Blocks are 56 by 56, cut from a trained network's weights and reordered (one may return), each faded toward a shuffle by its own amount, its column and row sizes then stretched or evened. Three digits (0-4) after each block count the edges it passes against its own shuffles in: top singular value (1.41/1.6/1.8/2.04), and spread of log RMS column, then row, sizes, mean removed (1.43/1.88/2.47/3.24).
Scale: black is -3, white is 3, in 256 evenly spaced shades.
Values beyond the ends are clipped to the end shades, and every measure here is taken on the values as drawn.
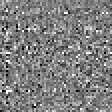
1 2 2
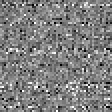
1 1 3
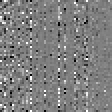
1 4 1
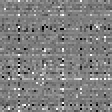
3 2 3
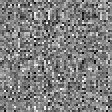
3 2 0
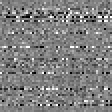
3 0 4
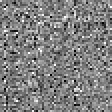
2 2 0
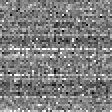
4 0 2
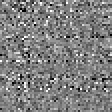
1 1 3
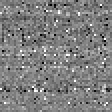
0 1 2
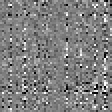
2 4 2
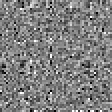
2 1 1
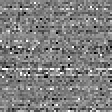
2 0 3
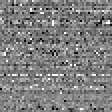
2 0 3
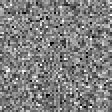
1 0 0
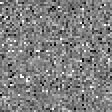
0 0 1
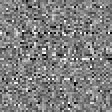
1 1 2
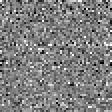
0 0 2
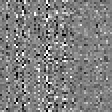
4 4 0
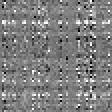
4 4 1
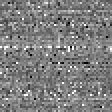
1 0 2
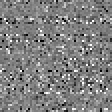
0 1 3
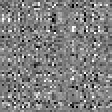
4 3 3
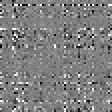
2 3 4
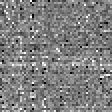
1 2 0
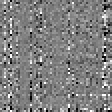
2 4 1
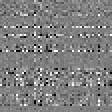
2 2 4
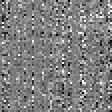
0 4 0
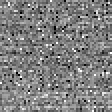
0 0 0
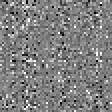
0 3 2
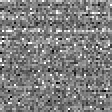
2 1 1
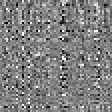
4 3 3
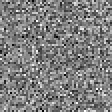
1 0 0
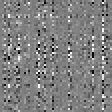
1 4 2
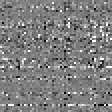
2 2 4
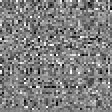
2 1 3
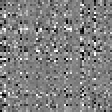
4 4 2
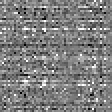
4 3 1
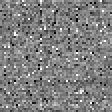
0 1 0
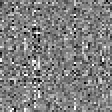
2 2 1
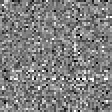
2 2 1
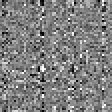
3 3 1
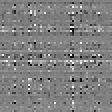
3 3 3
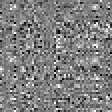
4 3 2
